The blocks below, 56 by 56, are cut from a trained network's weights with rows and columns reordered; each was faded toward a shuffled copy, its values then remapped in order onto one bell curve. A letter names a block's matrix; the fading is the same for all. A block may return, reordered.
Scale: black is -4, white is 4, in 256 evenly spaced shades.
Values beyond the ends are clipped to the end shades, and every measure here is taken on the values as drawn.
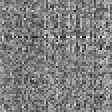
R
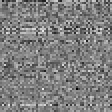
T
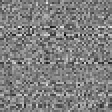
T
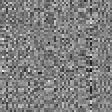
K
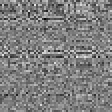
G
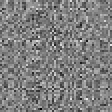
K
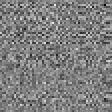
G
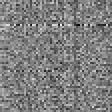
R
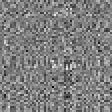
K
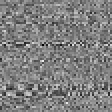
T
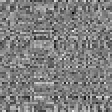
G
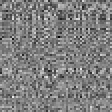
G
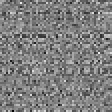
G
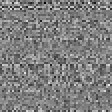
T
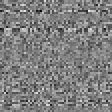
T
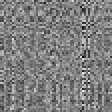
K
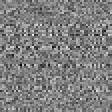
T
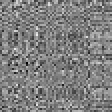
K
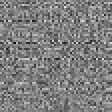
T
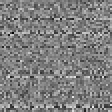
T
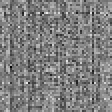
R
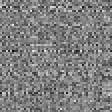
T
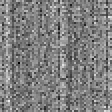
R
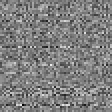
T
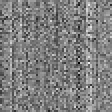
R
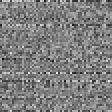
T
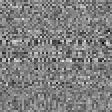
G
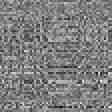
T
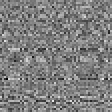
T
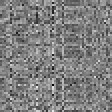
K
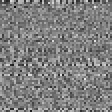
T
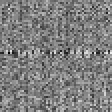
R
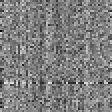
R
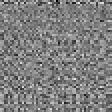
G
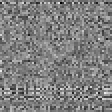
T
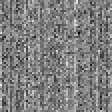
R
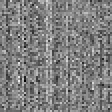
R
